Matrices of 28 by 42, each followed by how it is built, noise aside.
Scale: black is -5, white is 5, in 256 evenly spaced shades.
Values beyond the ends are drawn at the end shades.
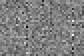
uneven columns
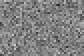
noise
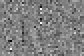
uneven columns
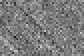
Toeplitz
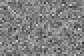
noise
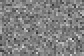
noise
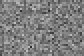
blocks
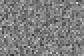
noise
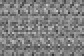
repeating columns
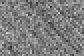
Toeplitz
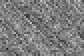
Toeplitz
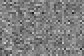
low rank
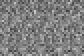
repeating columns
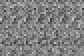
repeating columns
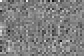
low rank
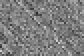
Toeplitz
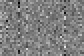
uneven columns
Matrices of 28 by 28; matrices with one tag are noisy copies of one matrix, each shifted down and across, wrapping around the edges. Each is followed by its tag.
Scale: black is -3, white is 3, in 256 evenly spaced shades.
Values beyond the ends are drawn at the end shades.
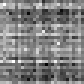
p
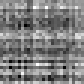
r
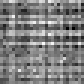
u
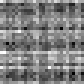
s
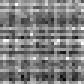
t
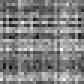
r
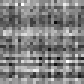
r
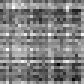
p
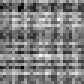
t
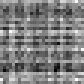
t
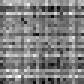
u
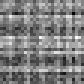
s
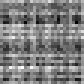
t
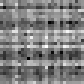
s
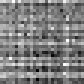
u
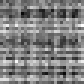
t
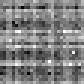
s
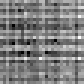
u
